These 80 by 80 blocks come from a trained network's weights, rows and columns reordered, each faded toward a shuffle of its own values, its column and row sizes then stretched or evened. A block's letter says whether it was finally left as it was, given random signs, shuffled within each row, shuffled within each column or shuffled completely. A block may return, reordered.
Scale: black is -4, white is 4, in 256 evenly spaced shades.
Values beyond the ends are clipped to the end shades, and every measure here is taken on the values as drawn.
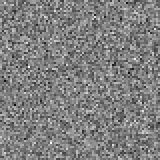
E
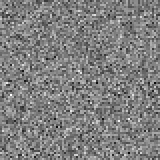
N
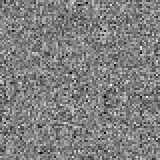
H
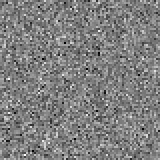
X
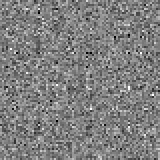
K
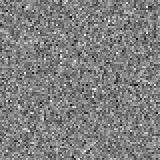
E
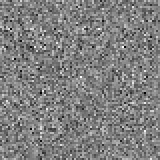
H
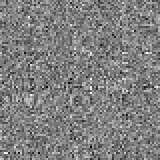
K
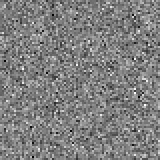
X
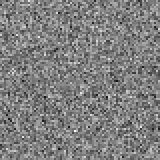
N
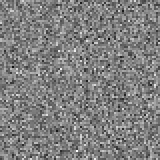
H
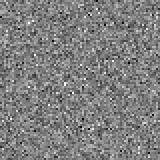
E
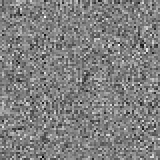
K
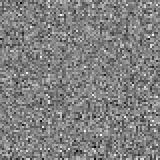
H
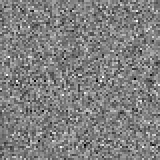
N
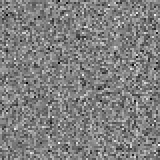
X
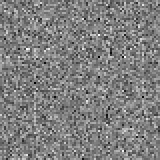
H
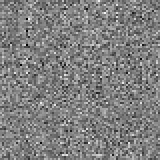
K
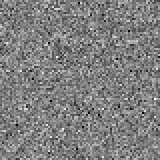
N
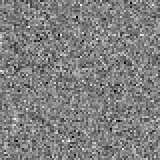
N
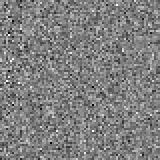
X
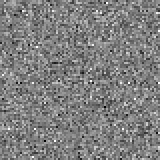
N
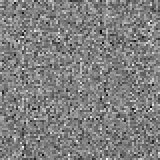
H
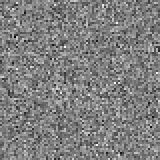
X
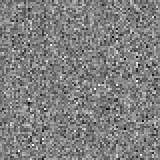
X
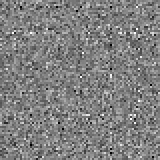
H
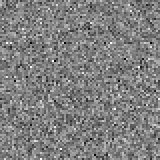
N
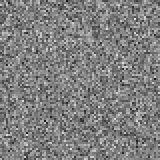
X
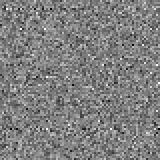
N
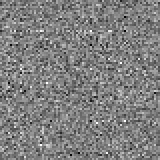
H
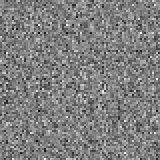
K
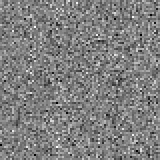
X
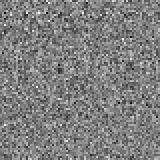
K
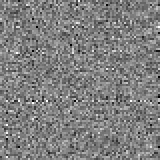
K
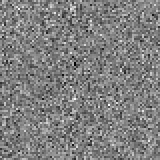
X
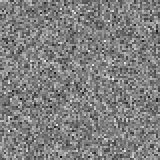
E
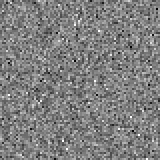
E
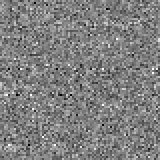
N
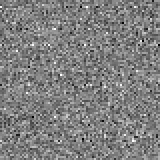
N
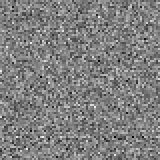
N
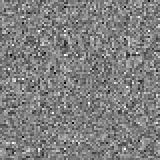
K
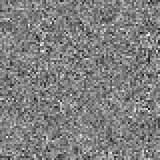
H
